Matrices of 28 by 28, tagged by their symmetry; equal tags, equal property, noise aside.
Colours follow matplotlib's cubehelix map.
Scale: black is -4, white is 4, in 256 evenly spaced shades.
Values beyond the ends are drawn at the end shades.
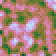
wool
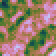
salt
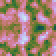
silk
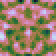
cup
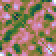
salt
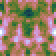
cup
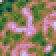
salt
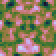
cup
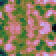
silk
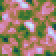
wool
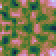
silk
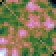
wool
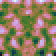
cup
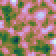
wool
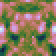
cup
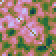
salt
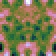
cup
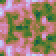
silk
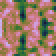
silk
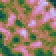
wool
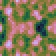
silk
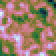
wool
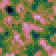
salt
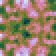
silk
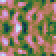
silk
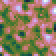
wool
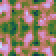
silk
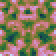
cup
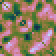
salt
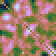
salt
